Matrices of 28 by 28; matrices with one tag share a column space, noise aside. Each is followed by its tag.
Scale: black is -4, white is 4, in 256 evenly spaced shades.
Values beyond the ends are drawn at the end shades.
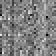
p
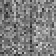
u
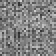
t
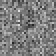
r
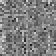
t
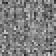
u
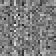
p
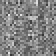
p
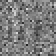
r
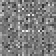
t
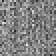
r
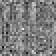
u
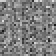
r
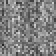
u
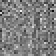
t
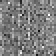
p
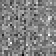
p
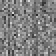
p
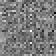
t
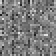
p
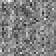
r
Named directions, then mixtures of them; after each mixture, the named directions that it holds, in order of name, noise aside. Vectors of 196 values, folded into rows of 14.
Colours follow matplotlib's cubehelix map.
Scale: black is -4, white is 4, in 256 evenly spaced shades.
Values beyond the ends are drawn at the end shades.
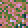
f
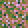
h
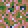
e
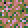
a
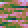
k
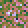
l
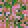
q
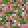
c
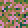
a, f, k.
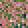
f.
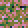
e, k.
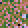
f, h, l.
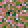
l.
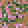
e, f, h.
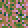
h, q.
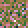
c, e, f.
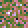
l.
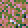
f.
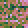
e, h, k.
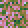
c, h, q.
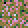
a, l.
